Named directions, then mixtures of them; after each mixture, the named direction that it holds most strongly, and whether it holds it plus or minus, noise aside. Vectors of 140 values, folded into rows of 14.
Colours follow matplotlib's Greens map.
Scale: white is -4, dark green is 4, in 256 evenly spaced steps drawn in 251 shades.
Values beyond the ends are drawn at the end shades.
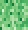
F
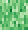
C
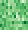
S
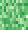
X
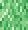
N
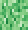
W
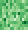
S, plus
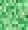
X, minus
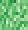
W, minus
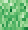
C, plus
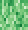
W, minus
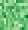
X, minus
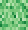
S, plus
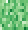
F, minus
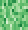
W, minus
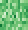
S, plus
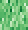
C, plus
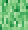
C, minus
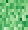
F, plus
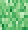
C, plus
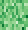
X, minus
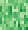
C, plus
